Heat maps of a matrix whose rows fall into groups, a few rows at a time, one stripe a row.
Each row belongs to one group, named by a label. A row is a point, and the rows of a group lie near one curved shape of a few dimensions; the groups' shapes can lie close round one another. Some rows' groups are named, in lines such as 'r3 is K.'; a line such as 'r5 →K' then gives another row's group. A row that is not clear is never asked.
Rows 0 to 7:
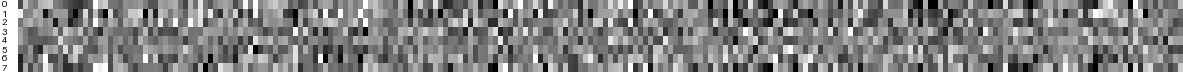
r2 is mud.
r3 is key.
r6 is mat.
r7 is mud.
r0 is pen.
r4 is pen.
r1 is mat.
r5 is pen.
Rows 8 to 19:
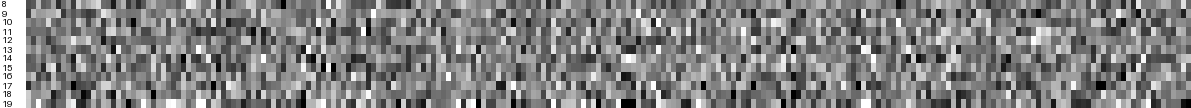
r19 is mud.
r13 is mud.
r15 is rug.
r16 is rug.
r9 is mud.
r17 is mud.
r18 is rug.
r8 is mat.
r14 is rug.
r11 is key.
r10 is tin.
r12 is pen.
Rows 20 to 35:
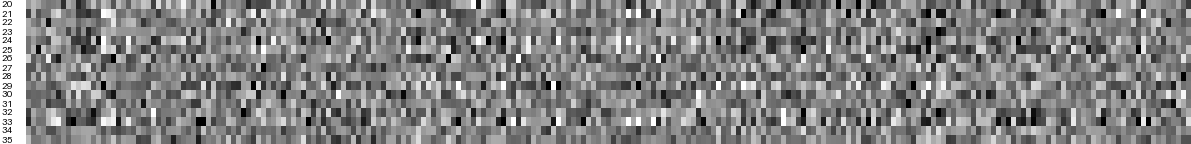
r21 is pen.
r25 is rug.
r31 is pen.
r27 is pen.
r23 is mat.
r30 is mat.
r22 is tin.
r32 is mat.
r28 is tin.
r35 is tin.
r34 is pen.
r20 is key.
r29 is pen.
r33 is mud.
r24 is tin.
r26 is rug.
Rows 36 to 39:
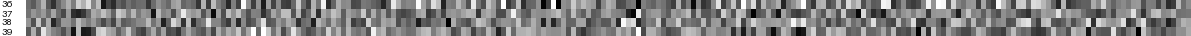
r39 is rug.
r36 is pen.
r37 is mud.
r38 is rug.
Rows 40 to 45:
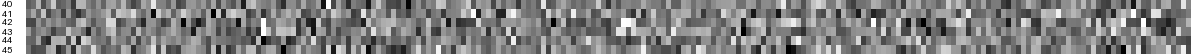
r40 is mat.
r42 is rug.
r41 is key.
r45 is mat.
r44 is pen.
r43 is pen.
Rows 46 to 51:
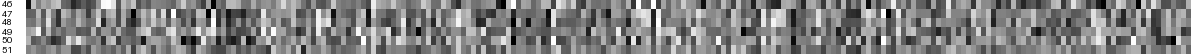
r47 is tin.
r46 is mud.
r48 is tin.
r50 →pen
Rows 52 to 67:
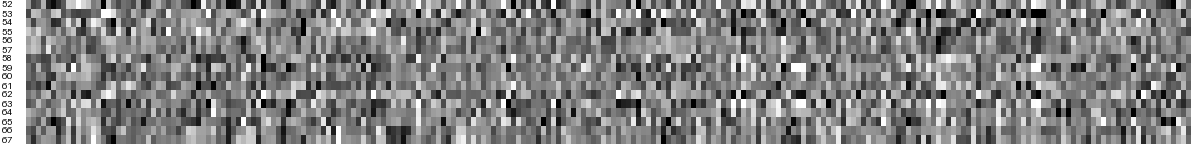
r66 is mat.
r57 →mat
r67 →mat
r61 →key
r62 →pen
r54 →mat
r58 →key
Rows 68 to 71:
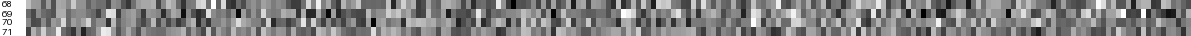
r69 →rug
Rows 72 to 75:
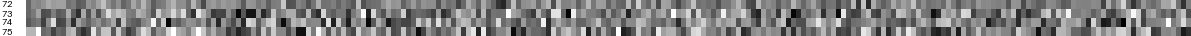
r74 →mat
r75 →mud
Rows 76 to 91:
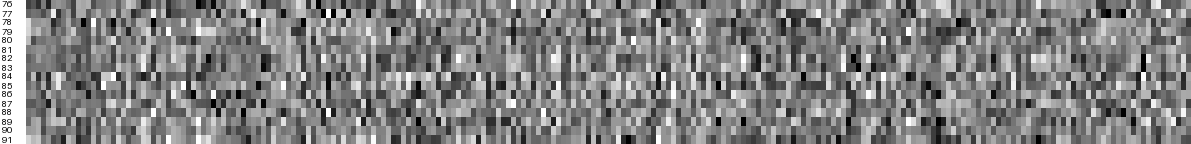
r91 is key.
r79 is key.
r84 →rug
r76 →key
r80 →pen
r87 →key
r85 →tin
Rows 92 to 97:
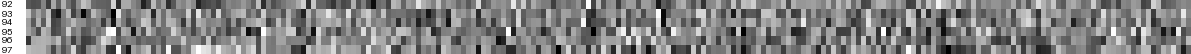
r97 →key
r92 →key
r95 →pen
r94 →rug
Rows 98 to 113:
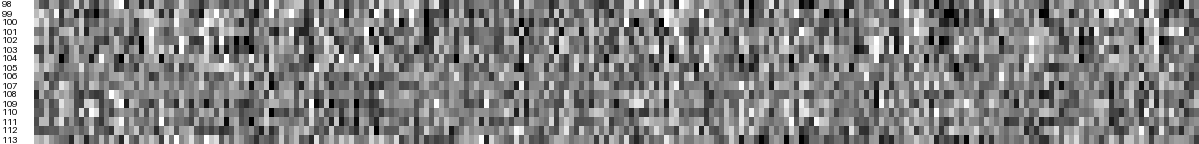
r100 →key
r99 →mat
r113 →key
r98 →pen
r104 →mat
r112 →key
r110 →pen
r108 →mud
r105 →key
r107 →pen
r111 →mat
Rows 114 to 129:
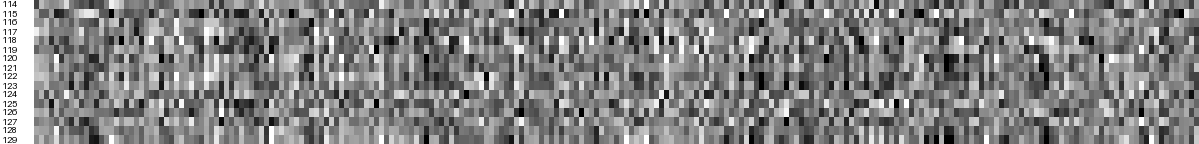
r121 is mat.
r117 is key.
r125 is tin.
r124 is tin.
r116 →mud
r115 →pen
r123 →key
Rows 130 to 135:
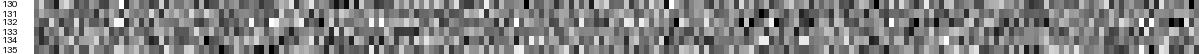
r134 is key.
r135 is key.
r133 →mat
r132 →pen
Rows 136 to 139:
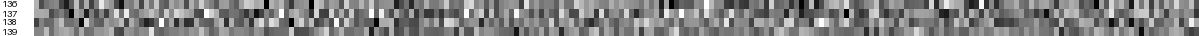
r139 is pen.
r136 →mat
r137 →key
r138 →rug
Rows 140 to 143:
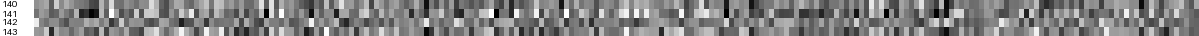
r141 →tin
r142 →tin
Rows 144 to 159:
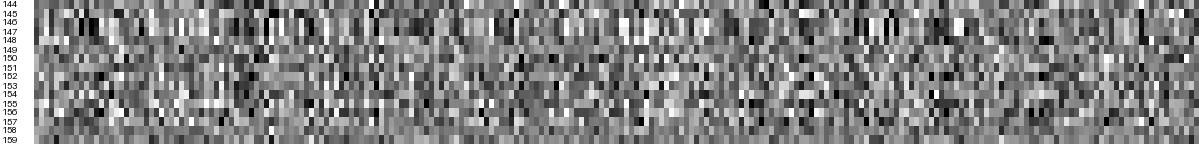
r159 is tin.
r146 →tin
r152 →mat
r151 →key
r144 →key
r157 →mud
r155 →mud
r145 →pen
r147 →tin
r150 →pen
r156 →mat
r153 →tin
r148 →mud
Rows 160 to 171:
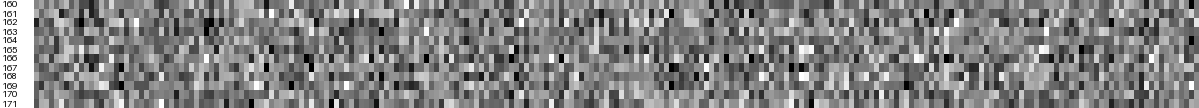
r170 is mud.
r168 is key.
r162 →mud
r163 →key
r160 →tin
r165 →pen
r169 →mat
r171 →mat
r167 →mat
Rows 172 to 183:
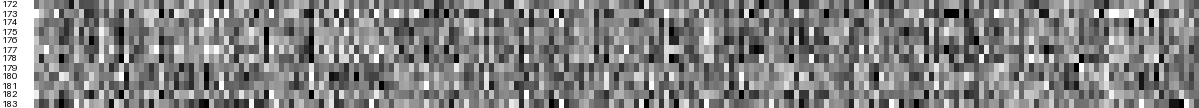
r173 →mat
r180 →rug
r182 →mat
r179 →tin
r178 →mat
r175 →mat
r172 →mud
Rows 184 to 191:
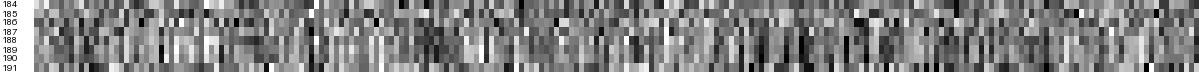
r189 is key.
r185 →tin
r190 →key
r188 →key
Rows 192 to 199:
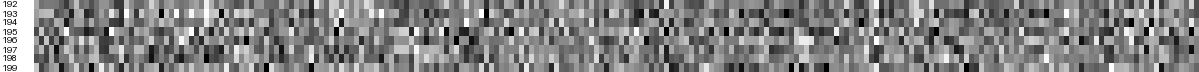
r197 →tin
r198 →key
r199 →mat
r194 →rug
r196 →rug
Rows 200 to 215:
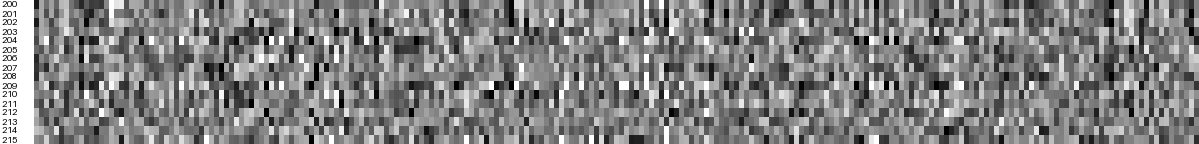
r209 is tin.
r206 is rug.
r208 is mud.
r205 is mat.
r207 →key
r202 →pen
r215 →mud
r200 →mud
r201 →tin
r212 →mat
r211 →rug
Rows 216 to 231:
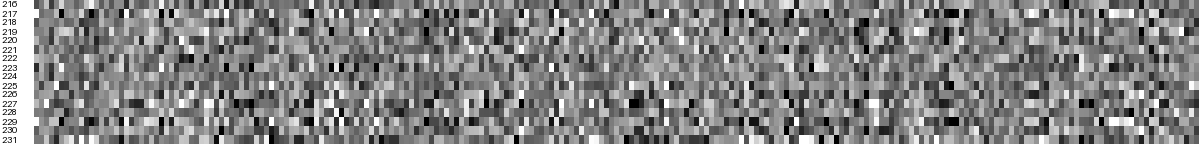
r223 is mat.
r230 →key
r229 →mat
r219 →pen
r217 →mat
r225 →rug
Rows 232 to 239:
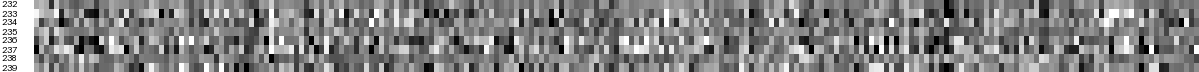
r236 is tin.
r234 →pen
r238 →pen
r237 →mud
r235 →mat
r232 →mat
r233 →mat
